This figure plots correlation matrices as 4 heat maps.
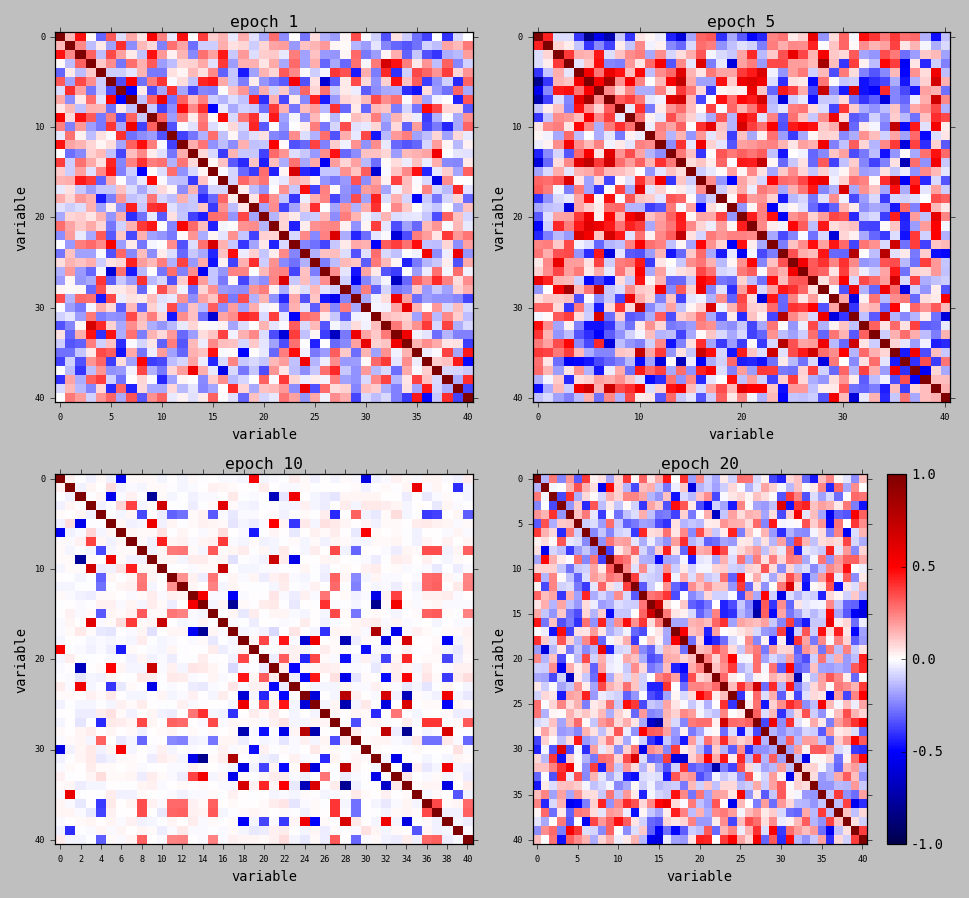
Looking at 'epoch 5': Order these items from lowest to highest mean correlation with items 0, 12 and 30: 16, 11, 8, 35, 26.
11, 8, 26, 16, 35
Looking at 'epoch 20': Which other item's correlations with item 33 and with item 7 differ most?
11
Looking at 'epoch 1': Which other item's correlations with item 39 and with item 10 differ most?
7
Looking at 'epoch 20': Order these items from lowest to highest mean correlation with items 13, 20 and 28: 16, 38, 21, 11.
38, 11, 21, 16
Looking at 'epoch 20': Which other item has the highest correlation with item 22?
8
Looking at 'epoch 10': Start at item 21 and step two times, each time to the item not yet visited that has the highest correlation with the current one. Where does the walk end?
5
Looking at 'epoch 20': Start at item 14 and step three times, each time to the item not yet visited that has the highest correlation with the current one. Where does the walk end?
16
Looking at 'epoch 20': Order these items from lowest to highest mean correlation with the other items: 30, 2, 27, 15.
15, 30, 2, 27
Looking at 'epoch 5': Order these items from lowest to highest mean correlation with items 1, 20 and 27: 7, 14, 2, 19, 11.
19, 7, 14, 11, 2
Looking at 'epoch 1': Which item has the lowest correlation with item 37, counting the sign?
16
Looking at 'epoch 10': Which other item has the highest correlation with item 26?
14
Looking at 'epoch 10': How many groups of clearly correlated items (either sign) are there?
7
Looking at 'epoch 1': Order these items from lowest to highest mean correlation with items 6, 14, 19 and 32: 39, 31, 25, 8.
39, 31, 8, 25
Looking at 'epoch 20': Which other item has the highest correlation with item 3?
30
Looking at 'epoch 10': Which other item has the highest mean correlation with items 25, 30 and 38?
6
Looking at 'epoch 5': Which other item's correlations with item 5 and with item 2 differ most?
7
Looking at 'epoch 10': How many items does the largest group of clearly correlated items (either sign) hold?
10
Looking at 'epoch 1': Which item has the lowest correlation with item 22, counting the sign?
33
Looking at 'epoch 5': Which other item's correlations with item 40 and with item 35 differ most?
16
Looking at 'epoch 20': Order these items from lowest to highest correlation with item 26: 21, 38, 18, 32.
21, 32, 18, 38
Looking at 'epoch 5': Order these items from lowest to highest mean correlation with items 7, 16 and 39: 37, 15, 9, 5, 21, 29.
29, 15, 37, 9, 21, 5
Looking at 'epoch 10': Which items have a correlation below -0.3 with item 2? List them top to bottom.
5, 9, 21
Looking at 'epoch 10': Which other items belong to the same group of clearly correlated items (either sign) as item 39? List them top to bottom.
1, 35
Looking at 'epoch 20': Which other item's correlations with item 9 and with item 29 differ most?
19
